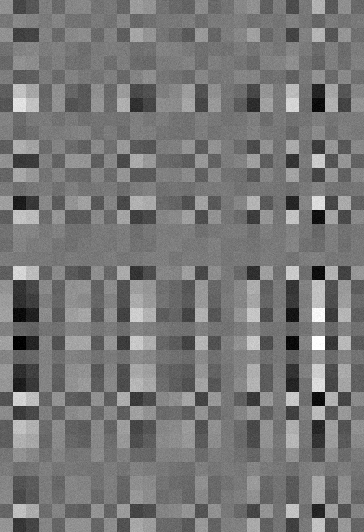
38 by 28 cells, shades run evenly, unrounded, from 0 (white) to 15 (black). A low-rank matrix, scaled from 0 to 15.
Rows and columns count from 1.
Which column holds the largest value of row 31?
25
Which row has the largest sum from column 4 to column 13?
20
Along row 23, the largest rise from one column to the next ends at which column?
26
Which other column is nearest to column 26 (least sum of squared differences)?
10
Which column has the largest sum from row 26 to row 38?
2
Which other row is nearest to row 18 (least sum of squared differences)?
17
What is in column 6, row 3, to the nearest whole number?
7
